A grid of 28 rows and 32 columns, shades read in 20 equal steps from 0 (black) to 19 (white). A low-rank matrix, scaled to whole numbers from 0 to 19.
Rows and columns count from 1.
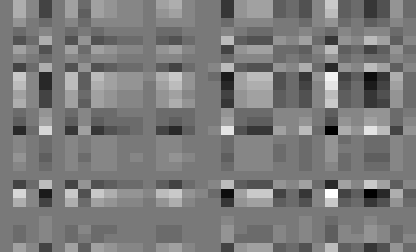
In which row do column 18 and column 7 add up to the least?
22
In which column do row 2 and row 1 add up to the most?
26
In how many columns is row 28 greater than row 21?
16
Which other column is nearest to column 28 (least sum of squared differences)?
32
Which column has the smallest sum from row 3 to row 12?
29
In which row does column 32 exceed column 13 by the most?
15
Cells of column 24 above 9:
10
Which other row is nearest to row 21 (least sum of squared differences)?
8
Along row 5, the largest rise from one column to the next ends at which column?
27
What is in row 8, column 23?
10
